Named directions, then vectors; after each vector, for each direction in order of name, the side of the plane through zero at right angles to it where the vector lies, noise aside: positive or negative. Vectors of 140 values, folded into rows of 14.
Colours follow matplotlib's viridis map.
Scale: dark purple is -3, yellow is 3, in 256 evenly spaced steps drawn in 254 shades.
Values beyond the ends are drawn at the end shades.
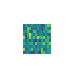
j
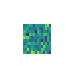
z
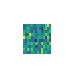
positive, positive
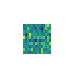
positive, positive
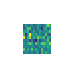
positive, positive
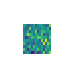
positive, negative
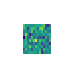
negative, negative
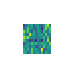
positive, positive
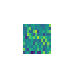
positive, negative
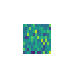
positive, negative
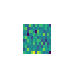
negative, positive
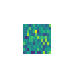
positive, negative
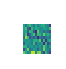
negative, positive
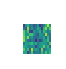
positive, positive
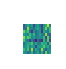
positive, positive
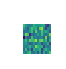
negative, negative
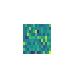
positive, negative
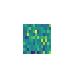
positive, negative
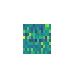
positive, positive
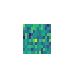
negative, negative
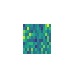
positive, positive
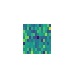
negative, positive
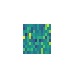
positive, positive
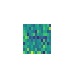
negative, positive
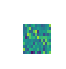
positive, negative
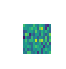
negative, negative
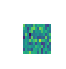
negative, negative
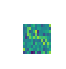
positive, negative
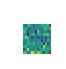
negative, positive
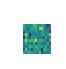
negative, negative
